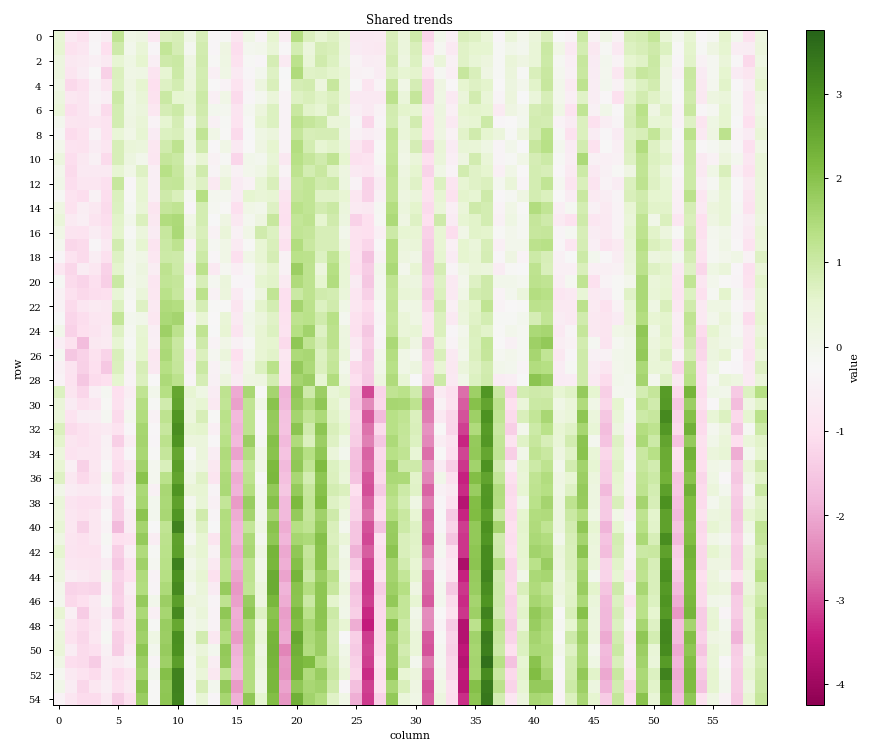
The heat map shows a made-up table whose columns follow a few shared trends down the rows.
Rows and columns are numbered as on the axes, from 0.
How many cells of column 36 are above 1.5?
26
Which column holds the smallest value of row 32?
34
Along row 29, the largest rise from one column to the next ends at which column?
35
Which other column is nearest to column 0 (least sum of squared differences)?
11
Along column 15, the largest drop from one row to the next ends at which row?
29
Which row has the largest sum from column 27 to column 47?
42
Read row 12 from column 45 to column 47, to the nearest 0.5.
-1 -0.5 -0.5
